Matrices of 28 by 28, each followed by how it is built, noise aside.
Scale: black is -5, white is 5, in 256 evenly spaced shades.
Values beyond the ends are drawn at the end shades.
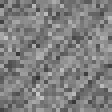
Hankel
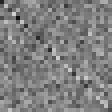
diagonal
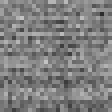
blocks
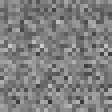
repeating columns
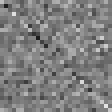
diagonal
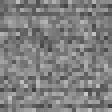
blocks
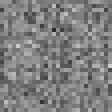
blocks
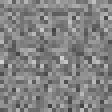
repeating columns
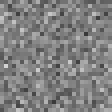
repeating columns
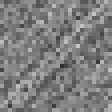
Hankel
